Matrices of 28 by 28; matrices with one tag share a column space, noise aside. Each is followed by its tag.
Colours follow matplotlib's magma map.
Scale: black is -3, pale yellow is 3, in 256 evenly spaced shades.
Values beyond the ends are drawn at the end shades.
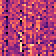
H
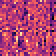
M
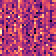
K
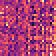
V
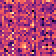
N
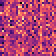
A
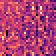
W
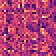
K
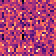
N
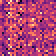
N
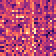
K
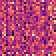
W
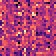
A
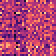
N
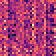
N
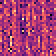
M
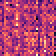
M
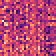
V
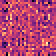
M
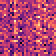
H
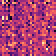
A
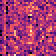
W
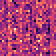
K
